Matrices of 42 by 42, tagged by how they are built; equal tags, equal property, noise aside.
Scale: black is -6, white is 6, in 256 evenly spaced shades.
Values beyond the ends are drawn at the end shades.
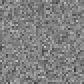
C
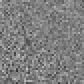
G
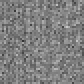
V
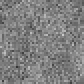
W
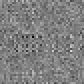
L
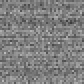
V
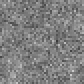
W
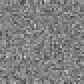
L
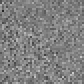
G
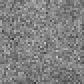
W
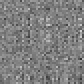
L
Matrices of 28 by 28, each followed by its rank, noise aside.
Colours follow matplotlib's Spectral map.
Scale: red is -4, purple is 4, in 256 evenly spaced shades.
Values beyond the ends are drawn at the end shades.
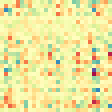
four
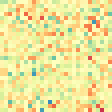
eight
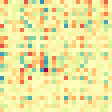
three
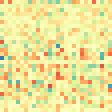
six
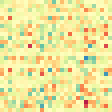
four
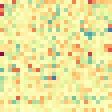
six
